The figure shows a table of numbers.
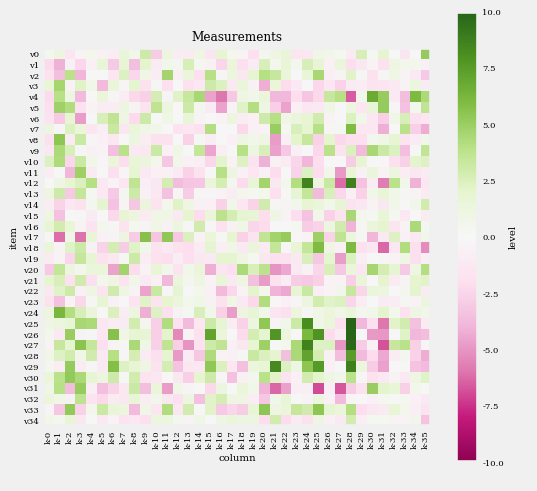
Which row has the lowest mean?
v31
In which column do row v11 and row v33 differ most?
k-2
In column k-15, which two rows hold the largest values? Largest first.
v26, v29
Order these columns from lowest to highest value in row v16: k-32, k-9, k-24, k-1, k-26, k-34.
k-24, k-32, k-9, k-26, k-1, k-34
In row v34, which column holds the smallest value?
k-35
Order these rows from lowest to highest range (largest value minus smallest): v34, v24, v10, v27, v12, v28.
v34, v10, v24, v28, v12, v27
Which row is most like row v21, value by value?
v10
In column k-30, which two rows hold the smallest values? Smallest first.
v26, v17
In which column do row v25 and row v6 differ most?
k-3
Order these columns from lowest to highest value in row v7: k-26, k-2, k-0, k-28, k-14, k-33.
k-14, k-26, k-0, k-2, k-33, k-28
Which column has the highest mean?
k-28
